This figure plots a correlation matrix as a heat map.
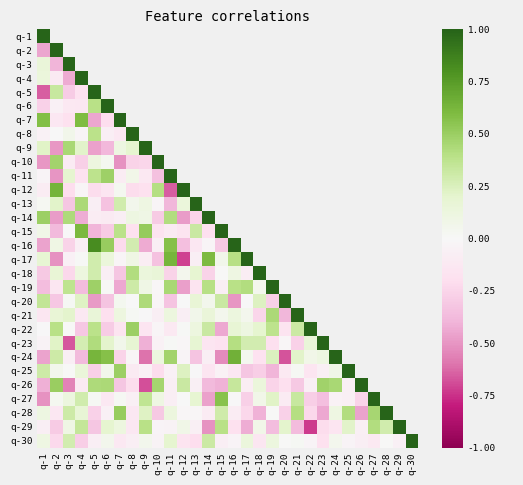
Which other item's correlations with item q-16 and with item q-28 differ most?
q-5
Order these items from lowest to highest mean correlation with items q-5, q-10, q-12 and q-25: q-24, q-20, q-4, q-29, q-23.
q-20, q-4, q-29, q-23, q-24
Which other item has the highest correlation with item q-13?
q-4
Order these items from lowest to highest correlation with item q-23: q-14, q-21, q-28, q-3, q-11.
q-3, q-28, q-21, q-14, q-11
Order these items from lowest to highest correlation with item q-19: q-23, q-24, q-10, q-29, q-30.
q-29, q-23, q-10, q-30, q-24
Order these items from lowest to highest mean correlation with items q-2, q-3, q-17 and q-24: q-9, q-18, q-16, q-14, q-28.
q-9, q-18, q-28, q-14, q-16
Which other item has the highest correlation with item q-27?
q-15
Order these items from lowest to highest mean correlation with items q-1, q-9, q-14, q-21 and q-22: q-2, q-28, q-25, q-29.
q-29, q-2, q-25, q-28
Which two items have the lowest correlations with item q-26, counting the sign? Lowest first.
q-9, q-3
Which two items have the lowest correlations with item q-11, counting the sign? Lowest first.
q-12, q-2
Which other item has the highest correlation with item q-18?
q-8
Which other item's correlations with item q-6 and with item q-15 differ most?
q-24
